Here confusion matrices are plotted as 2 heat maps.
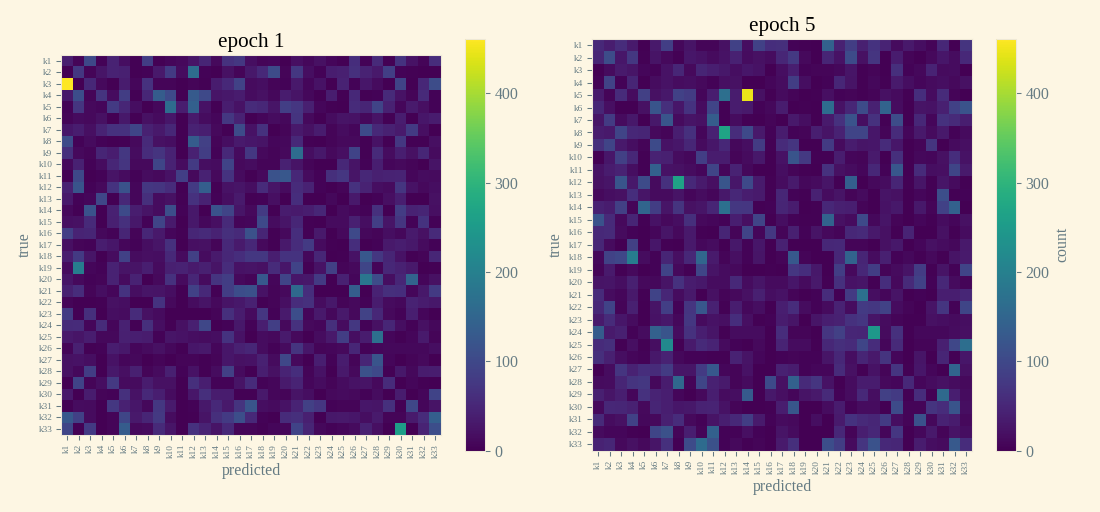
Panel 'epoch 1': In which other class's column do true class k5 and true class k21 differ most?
k10
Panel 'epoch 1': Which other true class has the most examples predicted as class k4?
k13
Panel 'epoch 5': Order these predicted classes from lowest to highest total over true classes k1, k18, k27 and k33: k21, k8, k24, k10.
k8, k24, k21, k10
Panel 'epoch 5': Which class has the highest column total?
k7
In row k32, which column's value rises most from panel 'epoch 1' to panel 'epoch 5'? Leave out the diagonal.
k11
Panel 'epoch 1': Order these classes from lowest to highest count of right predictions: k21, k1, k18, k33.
k1, k18, k33, k21
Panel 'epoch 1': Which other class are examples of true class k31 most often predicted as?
k17
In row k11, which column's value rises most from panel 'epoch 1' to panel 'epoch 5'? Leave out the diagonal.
k6
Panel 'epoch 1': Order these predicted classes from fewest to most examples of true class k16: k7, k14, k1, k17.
k7, k14, k1, k17
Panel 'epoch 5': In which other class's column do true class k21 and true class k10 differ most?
k24
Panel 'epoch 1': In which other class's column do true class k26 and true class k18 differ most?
k27
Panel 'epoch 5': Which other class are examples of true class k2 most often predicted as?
k23
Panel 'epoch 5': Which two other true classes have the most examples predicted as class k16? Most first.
k28, k1
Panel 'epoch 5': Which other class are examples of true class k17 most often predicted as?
k4
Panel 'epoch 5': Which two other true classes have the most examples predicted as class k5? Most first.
k14, k12
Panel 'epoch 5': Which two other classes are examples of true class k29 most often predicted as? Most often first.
k31, k14
